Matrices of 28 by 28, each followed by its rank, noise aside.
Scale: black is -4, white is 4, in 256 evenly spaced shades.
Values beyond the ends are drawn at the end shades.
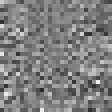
six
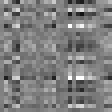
one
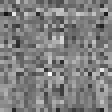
four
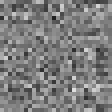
six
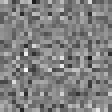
four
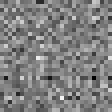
six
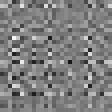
two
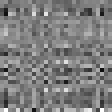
two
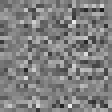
four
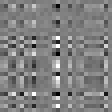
one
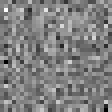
six
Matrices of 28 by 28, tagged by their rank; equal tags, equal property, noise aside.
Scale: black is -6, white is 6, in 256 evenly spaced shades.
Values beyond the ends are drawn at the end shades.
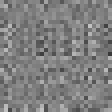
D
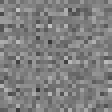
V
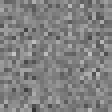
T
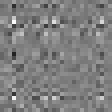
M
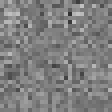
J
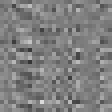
D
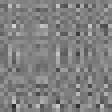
D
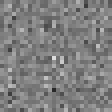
T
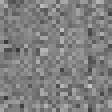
T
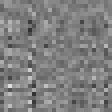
M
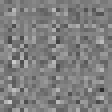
D
